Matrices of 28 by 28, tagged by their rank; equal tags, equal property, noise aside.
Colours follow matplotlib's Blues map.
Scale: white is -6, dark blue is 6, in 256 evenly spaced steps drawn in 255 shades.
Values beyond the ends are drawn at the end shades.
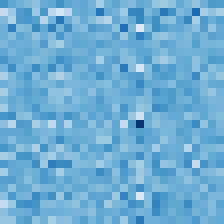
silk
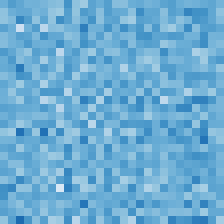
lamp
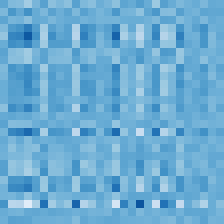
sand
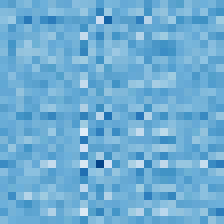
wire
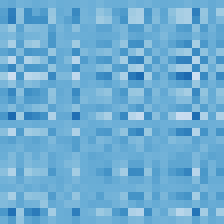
sand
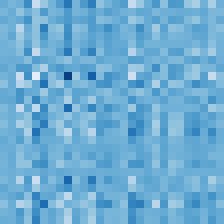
wire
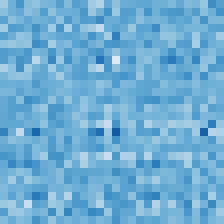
lamp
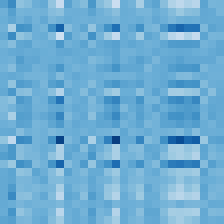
sand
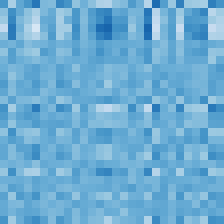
sand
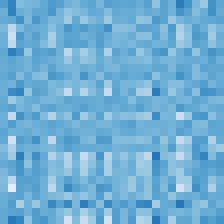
wire
